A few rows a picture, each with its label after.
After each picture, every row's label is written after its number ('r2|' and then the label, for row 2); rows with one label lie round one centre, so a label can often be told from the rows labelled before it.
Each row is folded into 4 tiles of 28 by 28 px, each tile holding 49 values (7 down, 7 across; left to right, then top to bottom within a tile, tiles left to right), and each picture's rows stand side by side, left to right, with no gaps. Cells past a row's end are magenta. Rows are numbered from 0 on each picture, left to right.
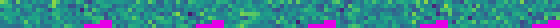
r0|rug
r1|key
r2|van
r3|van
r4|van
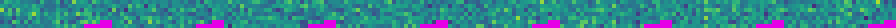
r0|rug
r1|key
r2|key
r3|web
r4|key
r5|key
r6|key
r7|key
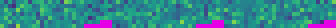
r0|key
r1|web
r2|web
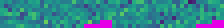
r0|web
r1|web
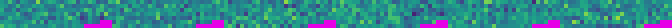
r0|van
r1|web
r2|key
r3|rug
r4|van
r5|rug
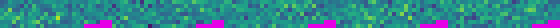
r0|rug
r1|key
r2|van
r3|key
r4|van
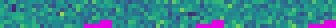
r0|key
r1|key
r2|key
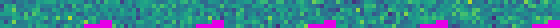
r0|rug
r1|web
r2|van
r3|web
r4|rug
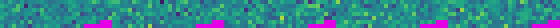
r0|van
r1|web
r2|rug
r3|van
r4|web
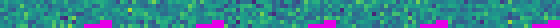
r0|key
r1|key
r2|key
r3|van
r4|web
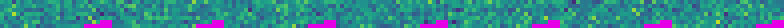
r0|rug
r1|key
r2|web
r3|key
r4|van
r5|rug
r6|web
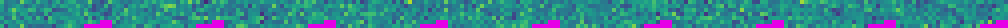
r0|van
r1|web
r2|van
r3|web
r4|web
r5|key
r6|van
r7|van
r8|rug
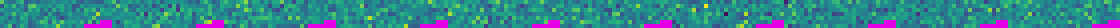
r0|web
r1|van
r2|van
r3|key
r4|rug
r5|van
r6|web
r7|key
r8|rug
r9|van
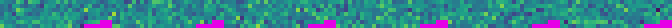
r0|van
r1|rug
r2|key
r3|web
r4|web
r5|rug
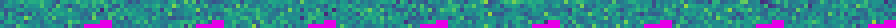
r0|key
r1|web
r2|rug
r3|rug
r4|key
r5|web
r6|web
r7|van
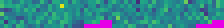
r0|van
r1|web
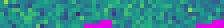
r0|web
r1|web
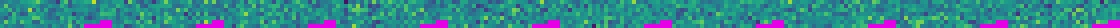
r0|key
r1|rug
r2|van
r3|van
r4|key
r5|web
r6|van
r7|web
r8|van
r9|van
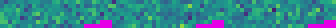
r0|rug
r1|key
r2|rug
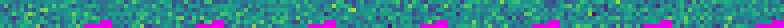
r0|web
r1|rug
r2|rug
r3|rug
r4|van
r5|van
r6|rug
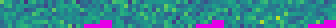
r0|web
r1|web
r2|rug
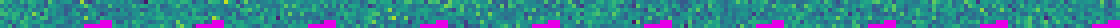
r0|rug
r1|web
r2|van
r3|rug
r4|web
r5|rug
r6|key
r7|key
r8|web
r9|key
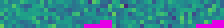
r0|rug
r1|van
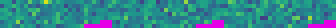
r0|rug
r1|web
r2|rug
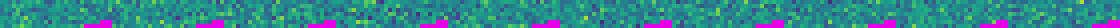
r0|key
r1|web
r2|rug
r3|van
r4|key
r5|key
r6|van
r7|key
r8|key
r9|web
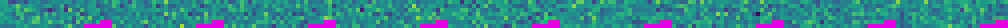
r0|van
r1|key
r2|key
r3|web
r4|rug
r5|rug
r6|van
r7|van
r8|van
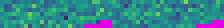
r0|web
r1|web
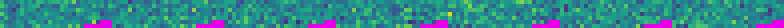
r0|van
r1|key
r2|key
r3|key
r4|van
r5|web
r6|key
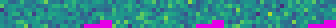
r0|van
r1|rug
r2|van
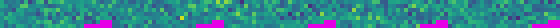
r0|key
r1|key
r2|web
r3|key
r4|web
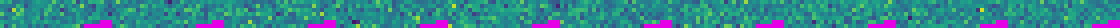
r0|van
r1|web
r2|web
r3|web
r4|key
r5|van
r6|web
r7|key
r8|van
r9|rug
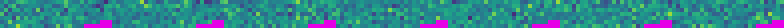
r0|van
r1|van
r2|web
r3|key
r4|van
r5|key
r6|web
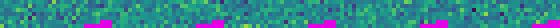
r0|van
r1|key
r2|key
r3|web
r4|web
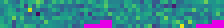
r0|key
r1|key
